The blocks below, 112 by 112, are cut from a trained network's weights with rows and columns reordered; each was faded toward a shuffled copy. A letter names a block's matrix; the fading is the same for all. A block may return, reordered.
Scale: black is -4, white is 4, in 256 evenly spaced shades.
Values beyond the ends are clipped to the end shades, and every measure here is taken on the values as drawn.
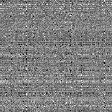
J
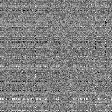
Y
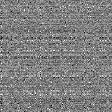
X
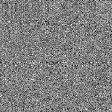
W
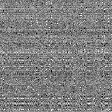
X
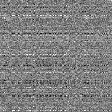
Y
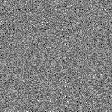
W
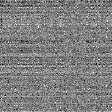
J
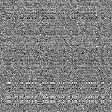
Y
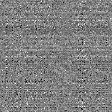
J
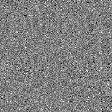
W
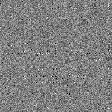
W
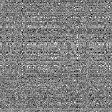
X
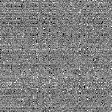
J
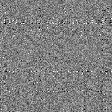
W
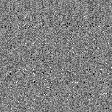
W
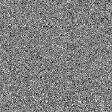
W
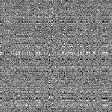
Y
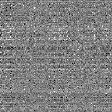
J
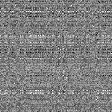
Y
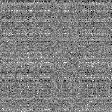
X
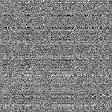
Y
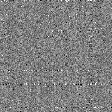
W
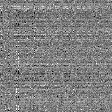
J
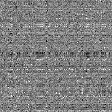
X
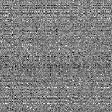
X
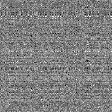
X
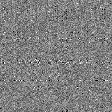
W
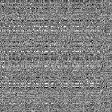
Y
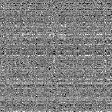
X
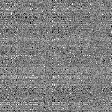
J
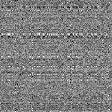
Y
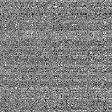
J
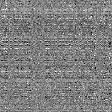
J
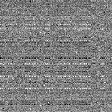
Y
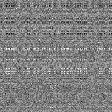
Y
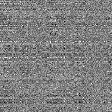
X
